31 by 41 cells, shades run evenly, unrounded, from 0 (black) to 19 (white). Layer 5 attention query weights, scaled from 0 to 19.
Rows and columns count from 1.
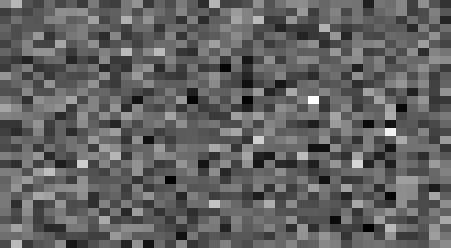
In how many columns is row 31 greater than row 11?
22
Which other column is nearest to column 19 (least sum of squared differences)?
15
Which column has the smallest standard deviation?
19
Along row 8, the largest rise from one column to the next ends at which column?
10
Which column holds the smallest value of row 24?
40
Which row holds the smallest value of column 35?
20
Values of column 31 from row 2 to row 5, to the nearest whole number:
10 9 6 11
